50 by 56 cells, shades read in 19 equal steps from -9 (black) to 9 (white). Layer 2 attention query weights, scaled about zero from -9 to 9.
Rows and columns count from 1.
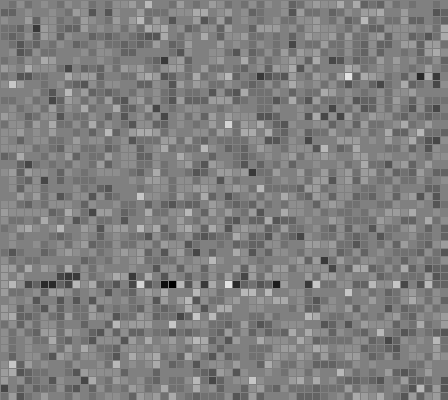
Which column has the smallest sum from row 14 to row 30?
55
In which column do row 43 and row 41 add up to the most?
22
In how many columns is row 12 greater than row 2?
20
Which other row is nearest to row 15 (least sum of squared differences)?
33
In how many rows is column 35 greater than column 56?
23
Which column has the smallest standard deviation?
13
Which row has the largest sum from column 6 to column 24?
29
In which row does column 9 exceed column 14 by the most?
12
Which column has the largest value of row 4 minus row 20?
19
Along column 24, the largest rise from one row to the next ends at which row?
27
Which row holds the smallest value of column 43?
15
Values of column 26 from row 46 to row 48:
0 -2 -1
